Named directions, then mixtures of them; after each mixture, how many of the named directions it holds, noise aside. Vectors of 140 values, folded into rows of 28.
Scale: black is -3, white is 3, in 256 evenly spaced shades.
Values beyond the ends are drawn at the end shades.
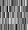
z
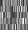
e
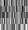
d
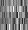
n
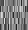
four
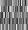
two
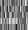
one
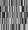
three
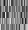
two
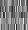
three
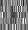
one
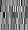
four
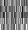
two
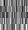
one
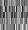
two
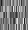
two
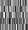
three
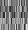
three
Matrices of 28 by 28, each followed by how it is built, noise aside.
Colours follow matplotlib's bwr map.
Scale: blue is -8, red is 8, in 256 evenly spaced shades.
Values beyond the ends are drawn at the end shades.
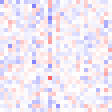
uneven columns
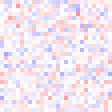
noise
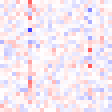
uneven columns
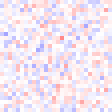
noise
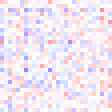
low rank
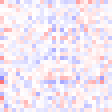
low rank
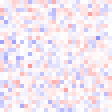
noise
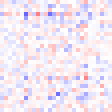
low rank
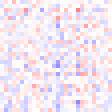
low rank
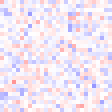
noise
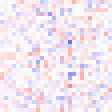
uneven columns
